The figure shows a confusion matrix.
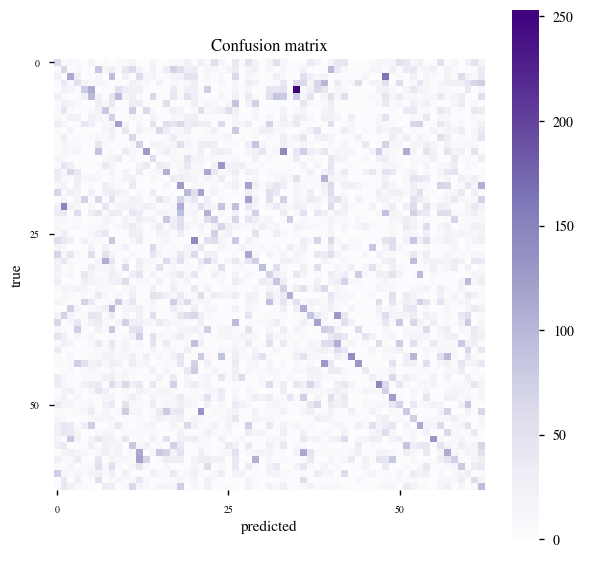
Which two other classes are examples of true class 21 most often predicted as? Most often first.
1, 18
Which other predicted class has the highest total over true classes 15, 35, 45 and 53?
19
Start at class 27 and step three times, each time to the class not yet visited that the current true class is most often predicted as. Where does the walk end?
36
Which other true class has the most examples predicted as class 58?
23
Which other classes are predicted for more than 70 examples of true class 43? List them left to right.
21, 24, 52, 57
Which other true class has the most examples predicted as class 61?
3
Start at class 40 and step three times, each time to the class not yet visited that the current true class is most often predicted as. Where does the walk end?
7
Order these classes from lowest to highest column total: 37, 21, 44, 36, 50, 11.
44, 50, 37, 21, 11, 36
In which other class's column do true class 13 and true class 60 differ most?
33
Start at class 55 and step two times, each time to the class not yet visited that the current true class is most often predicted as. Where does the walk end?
48
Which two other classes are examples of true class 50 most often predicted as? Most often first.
60, 38
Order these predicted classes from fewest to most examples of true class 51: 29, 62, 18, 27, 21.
27, 29, 18, 62, 21
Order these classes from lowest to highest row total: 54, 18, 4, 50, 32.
54, 32, 50, 18, 4
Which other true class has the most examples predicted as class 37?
47
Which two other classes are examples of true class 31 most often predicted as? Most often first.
53, 44
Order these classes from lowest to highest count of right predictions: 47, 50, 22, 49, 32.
50, 32, 22, 49, 47
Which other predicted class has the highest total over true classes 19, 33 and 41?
20
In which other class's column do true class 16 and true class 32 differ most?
22
